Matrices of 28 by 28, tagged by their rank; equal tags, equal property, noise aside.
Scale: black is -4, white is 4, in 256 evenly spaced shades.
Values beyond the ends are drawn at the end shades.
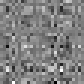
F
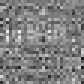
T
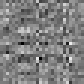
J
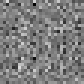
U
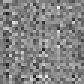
U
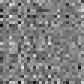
F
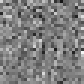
U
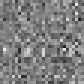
U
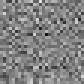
T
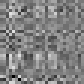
F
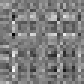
J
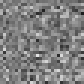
T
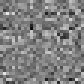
T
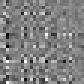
J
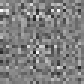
F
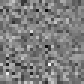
U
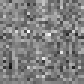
U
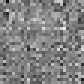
U
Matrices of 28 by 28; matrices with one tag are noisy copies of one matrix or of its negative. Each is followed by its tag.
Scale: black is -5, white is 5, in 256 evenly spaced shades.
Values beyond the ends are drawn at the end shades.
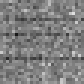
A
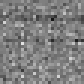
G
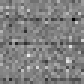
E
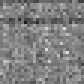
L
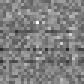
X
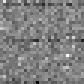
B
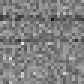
G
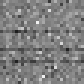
X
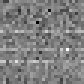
X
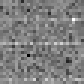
E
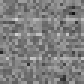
A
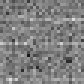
E
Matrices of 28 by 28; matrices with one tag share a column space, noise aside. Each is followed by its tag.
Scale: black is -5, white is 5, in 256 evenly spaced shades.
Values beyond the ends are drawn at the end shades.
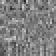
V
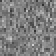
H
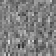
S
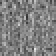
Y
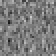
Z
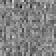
Y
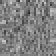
Z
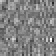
V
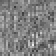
S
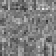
V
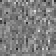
Z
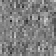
Y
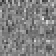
Z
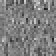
V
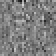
Y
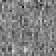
Y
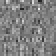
V
